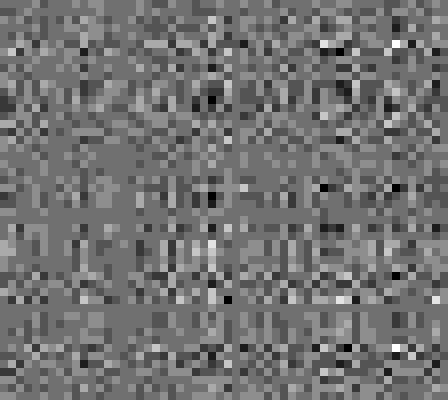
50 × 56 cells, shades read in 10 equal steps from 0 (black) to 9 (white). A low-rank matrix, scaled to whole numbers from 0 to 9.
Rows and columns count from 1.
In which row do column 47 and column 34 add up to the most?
38
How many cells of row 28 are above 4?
4
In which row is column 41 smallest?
24
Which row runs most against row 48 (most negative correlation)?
47
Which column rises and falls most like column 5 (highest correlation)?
52
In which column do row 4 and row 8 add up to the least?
50
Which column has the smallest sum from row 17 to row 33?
41
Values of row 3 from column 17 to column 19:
5 3 4
